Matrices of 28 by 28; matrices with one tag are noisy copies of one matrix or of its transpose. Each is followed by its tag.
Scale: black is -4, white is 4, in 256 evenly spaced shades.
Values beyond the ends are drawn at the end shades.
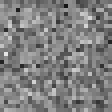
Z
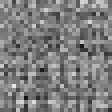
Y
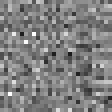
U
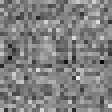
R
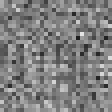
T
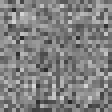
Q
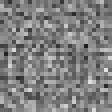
T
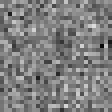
Q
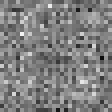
Q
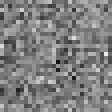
R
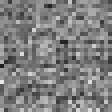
R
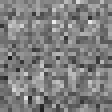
Z
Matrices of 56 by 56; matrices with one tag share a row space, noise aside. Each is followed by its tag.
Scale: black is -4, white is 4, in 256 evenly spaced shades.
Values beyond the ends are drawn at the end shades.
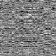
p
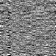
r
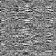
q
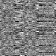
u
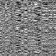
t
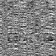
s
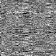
q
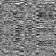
u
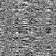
q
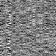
r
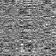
p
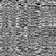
t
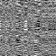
t
